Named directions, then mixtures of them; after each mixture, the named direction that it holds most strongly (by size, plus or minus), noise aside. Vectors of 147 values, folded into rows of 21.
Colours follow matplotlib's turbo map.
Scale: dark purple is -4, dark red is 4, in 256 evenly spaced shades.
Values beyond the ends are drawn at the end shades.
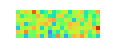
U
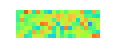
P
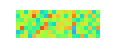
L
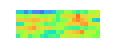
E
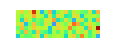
U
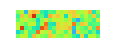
L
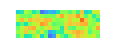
E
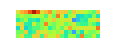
E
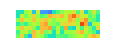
P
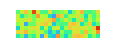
U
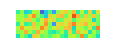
L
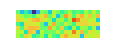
E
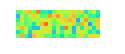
P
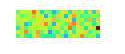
U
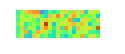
L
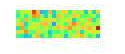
U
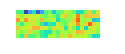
E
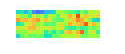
E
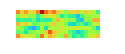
E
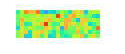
P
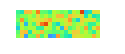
P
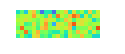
L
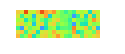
L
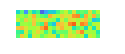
E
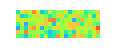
U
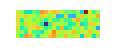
P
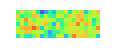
U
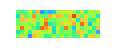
L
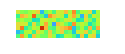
L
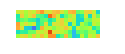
U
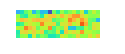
E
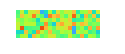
L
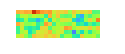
E
